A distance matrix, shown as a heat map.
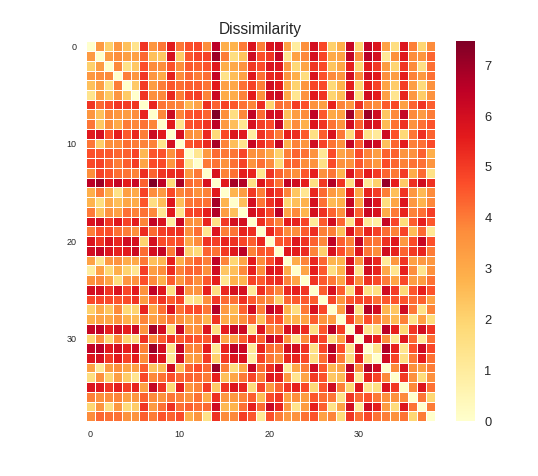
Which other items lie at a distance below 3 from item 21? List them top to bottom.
11, 12, 26
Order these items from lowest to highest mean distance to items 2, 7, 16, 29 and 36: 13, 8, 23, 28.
28, 23, 8, 13
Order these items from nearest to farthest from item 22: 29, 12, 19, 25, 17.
17, 19, 12, 25, 29
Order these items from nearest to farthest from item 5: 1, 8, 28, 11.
28, 1, 8, 11
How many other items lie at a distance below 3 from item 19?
4
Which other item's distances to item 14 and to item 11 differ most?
26
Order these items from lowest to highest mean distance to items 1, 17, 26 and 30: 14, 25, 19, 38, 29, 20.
38, 19, 20, 25, 29, 14
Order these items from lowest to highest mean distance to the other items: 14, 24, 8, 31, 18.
24, 8, 18, 31, 14
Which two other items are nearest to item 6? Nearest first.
20, 11
